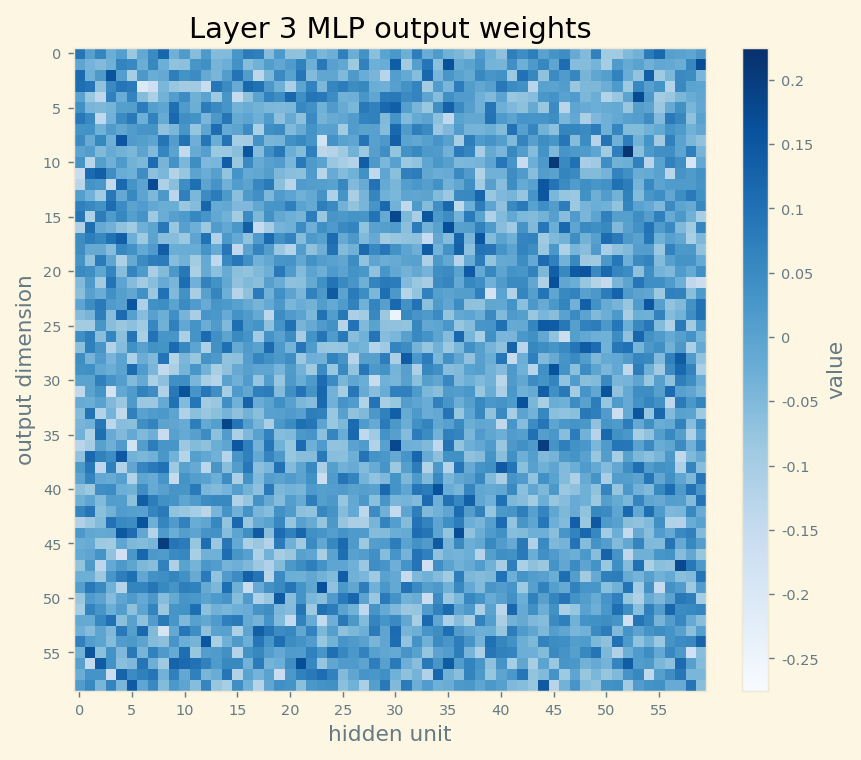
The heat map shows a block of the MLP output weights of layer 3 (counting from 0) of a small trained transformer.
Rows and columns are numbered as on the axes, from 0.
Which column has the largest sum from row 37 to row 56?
36
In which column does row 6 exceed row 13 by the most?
9
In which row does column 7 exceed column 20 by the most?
12
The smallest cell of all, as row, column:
24, 30
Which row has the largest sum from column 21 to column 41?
18
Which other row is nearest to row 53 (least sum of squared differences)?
15
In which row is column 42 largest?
32
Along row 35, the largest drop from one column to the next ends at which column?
27
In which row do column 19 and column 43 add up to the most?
50
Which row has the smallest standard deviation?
7
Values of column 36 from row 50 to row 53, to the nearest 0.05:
-0.05 0 -0.05 0
